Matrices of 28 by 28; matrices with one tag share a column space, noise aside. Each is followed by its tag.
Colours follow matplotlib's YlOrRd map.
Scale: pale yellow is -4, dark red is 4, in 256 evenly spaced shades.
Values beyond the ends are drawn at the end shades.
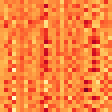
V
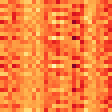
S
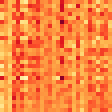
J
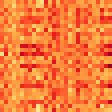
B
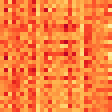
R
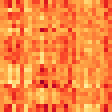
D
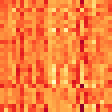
D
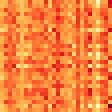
B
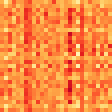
B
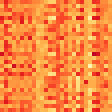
S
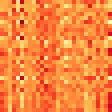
J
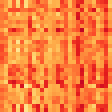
D
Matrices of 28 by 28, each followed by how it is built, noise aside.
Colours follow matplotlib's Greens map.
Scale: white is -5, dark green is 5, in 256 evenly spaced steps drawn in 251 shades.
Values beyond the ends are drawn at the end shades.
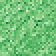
Hankel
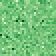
sparse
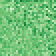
upper triangular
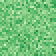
noise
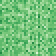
repeating rows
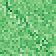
banded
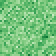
Hankel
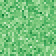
noise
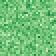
noise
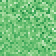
upper triangular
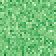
noise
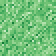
Hankel
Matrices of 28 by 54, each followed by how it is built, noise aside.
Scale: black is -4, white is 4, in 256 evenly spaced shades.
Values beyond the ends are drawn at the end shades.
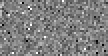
sparse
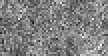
smooth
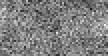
smooth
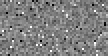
sparse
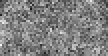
smooth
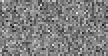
repeating columns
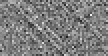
Toeplitz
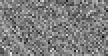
Toeplitz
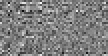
low rank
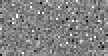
sparse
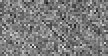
Toeplitz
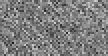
Toeplitz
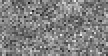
smooth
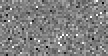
sparse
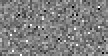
sparse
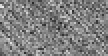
Toeplitz
